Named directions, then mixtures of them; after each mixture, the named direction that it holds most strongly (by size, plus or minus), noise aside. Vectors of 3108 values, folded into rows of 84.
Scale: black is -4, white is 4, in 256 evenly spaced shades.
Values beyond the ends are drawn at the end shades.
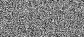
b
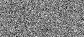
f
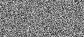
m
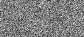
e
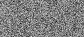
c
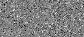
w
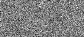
e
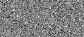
w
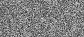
c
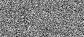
f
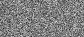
c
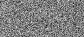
c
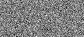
f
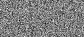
b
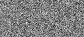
c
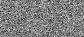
e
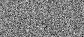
m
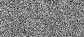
c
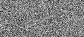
e
